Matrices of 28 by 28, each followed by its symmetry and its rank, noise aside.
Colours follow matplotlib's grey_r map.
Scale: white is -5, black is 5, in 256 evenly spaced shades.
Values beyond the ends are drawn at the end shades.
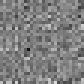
no symmetry, rank three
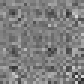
symmetric, rank three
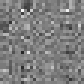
no symmetry, rank four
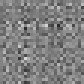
antisymmetric, rank two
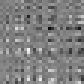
antisymmetric, rank two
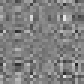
antisymmetric, rank two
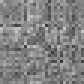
symmetric, rank four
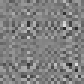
no symmetry, rank two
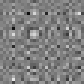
symmetric, rank two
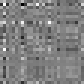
no symmetry, rank two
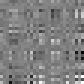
no symmetry, rank two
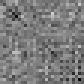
symmetric, rank four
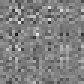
no symmetry, rank three
